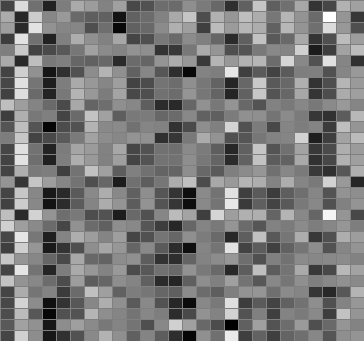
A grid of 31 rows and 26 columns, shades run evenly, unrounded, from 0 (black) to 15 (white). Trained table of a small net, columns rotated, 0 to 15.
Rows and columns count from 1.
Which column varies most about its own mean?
17
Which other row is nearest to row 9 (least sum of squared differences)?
15
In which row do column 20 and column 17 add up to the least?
30
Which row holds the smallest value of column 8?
20
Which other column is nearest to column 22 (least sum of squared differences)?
25
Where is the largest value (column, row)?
24, 2
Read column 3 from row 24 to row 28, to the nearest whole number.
8 7 8 7 8
